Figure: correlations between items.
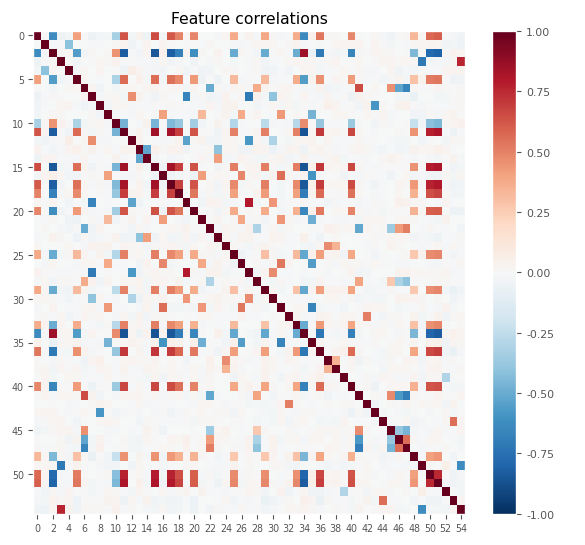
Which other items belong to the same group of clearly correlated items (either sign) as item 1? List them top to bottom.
4
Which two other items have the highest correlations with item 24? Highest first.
37, 38
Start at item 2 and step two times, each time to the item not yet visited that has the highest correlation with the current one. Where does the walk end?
10
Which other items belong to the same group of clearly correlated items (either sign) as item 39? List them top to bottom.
52
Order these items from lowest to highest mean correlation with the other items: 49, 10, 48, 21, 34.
34, 10, 49, 21, 48
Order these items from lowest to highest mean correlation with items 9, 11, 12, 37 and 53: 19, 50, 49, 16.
19, 49, 16, 50
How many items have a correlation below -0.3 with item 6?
3
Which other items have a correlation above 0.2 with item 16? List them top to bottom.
9, 21, 26, 31
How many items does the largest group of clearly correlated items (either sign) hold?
18
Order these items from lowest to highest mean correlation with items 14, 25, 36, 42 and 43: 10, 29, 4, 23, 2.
2, 10, 4, 23, 29
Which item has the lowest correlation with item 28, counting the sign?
47
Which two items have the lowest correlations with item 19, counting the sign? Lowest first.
7, 12
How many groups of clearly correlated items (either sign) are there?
12
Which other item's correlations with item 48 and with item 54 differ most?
3
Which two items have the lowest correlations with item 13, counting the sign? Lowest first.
14, 23
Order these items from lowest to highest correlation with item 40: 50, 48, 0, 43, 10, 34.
34, 10, 43, 48, 0, 50
